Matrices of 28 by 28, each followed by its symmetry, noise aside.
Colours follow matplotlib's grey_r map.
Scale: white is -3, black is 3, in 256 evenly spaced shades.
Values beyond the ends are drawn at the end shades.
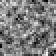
symmetric.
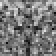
mirrored left to right.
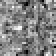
mirrored top to bottom.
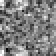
mirrored top to bottom.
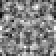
mirrored left to right.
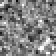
symmetric.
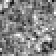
symmetric.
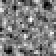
same after a half turn.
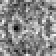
mirrored top to bottom.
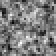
same after a half turn.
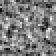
same after a half turn.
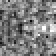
mirrored top to bottom.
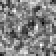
same after a half turn.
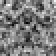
mirrored left to right.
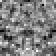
mirrored left to right.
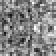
mirrored top to bottom.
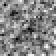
symmetric.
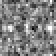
mirrored top to bottom.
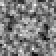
same after a half turn.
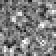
symmetric.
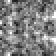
mirrored top to bottom.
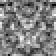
mirrored left to right.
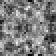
mirrored top to bottom.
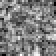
symmetric.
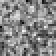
symmetric.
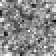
symmetric.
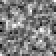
same after a half turn.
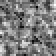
same after a half turn.
